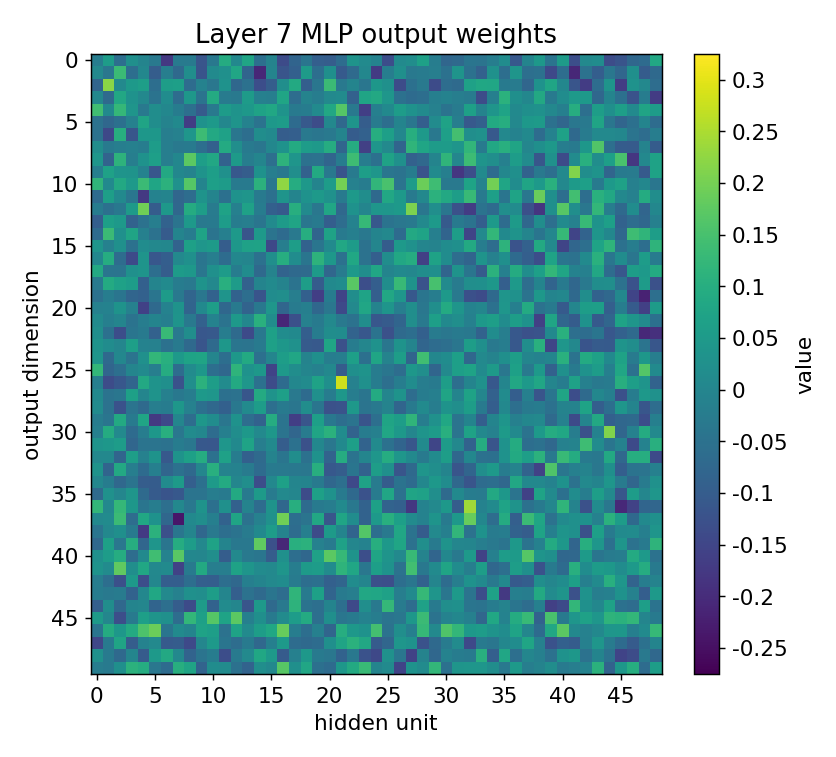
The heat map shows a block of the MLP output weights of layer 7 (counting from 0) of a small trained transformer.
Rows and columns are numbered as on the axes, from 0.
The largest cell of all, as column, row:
21, 26
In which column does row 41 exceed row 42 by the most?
2
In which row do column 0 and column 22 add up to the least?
44
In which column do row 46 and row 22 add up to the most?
40
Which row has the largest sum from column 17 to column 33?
10
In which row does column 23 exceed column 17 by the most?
38
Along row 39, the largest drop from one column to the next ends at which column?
15
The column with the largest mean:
43
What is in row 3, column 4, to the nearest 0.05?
0
